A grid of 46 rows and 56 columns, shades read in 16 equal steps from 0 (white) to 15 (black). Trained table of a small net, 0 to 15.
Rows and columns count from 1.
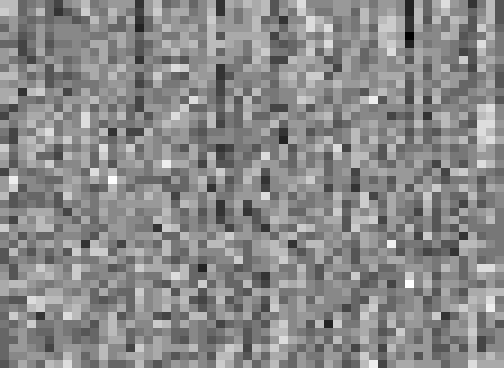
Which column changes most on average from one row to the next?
52
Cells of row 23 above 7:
23
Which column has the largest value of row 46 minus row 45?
18
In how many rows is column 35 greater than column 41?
21
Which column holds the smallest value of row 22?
11
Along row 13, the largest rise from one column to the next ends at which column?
43
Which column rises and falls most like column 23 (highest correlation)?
2
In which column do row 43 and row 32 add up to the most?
51
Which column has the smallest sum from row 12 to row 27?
55
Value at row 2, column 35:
6
